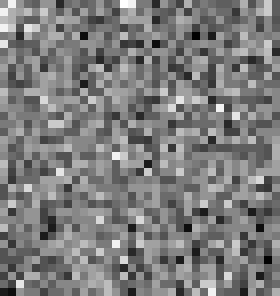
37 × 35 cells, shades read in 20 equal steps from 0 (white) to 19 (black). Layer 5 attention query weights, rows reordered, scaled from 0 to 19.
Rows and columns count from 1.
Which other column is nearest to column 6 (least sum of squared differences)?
7
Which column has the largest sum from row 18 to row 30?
6
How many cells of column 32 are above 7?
31
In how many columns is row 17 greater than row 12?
16
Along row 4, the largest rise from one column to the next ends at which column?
3
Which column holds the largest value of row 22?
18
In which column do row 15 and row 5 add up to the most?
11
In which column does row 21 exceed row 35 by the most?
4
